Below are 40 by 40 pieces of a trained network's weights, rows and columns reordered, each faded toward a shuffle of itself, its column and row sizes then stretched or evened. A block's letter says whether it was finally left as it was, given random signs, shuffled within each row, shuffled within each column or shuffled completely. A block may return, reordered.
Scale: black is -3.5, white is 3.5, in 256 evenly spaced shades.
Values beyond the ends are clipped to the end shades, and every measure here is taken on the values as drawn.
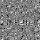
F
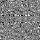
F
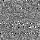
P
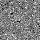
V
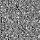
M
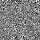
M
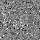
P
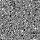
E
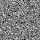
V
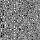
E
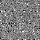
P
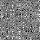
F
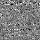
P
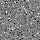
V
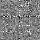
M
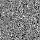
E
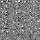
M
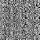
F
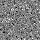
V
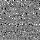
P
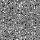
E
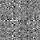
F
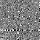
F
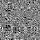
F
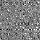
F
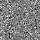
E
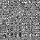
F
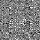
F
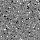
V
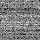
P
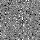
E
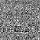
F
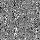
E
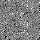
E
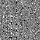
E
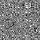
F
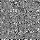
M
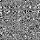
M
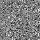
E
